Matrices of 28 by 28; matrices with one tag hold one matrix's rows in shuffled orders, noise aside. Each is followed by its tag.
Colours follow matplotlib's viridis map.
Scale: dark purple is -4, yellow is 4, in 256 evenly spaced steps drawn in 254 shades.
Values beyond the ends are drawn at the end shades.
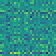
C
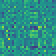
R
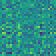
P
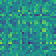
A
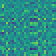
R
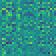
P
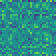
A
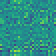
C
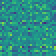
A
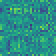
C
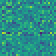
P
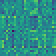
R
